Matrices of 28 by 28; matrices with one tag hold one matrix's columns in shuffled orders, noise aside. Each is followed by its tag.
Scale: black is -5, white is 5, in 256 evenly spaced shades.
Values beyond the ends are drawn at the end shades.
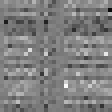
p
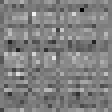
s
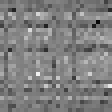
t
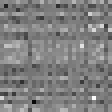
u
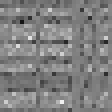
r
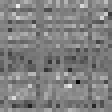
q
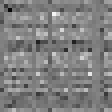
s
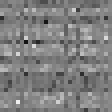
r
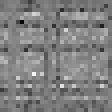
t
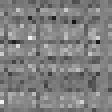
r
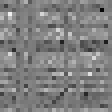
s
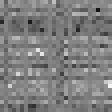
p
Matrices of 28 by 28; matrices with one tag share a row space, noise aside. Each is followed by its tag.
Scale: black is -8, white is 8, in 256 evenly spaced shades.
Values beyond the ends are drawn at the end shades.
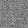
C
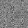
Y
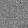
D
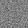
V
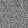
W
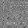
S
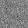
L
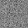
D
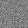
L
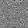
S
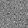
S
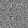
C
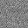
L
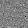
S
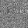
S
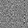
C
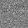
D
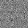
C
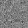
Y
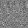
S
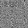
C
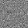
S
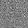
C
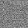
S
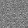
S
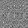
S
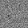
V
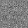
D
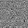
C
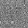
C
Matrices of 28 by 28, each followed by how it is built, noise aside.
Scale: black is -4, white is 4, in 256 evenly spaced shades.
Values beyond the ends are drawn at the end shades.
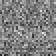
repeating columns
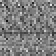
repeating columns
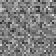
repeating columns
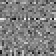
uneven rows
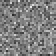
noise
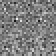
repeating columns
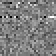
uneven rows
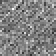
Hankel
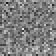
repeating columns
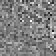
upper triangular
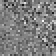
upper triangular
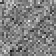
Hankel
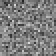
blocks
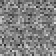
repeating columns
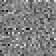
uneven rows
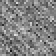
Toeplitz
